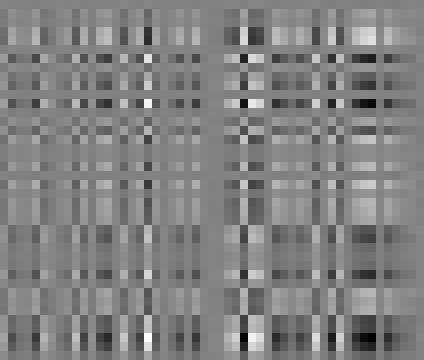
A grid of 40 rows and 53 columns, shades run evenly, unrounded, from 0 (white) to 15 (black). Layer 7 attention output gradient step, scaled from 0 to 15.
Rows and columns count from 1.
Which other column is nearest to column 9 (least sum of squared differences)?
39
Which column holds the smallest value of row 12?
19
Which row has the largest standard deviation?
38
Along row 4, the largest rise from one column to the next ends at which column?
32
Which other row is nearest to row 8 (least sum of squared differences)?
3
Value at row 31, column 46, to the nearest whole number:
12
